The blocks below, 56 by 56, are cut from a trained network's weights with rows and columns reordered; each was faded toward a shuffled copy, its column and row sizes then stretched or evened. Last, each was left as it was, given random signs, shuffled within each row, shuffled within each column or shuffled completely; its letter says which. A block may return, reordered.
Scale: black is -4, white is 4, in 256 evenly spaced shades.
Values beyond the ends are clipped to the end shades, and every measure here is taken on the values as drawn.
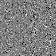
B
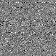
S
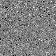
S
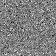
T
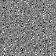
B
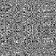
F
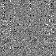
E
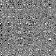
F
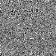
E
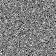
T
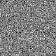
E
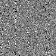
B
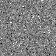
T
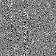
B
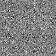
E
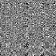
F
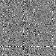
E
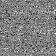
S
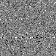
S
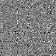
E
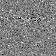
S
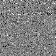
S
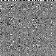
E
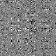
F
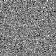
S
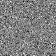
S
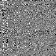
E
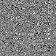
E
